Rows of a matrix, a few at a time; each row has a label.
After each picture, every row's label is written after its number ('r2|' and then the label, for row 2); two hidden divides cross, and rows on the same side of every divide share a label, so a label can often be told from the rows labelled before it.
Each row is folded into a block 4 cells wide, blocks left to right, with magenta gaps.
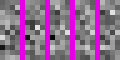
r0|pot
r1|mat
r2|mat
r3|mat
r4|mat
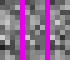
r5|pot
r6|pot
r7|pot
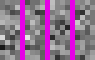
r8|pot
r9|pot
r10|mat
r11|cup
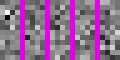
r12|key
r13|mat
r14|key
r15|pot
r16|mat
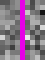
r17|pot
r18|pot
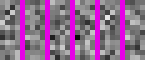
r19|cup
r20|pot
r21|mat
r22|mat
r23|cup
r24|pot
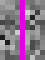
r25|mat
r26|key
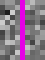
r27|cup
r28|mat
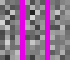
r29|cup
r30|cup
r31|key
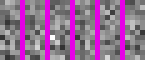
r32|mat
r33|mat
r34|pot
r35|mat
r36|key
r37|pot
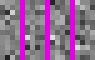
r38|cup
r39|pot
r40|pot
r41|mat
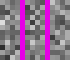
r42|cup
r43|cup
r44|mat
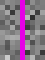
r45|key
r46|key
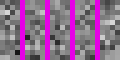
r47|key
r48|mat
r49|mat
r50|key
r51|pot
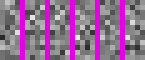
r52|mat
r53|cup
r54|cup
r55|pot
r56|key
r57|pot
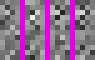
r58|key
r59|cup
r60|key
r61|key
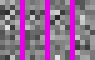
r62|cup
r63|cup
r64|key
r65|pot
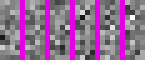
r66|mat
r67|mat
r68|pot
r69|key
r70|key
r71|cup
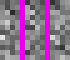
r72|pot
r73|key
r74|pot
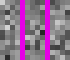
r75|cup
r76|pot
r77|pot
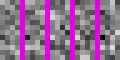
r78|mat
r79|mat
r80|pot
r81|pot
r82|mat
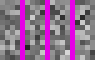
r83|mat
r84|cup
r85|cup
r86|key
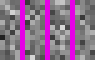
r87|mat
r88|key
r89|mat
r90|key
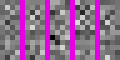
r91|cup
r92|cup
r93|mat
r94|cup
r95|key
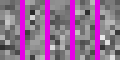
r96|pot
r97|cup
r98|mat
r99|key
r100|pot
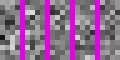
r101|mat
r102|key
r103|cup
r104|pot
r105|cup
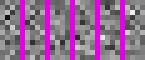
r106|key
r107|key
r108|pot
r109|mat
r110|pot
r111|key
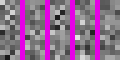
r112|cup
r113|mat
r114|key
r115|pot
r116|pot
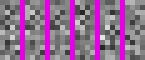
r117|key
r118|key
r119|key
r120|cup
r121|pot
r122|mat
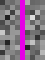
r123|key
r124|cup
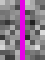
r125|mat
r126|mat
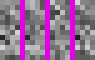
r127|mat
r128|mat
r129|cup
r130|mat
